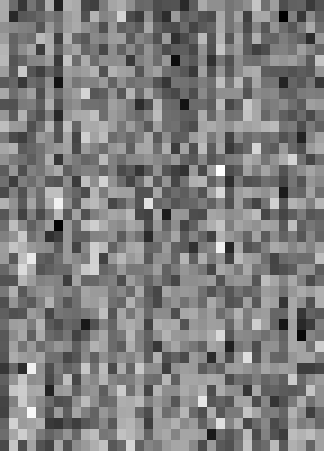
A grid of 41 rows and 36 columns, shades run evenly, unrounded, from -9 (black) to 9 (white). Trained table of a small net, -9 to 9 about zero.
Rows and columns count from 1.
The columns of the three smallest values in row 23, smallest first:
26, 22, 9
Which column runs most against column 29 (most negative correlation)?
34
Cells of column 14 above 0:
25
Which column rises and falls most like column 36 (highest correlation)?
19
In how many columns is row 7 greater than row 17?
20
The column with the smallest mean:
32
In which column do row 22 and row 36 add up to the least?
6
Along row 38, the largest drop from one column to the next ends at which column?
5
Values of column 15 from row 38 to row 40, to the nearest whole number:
3 4 4
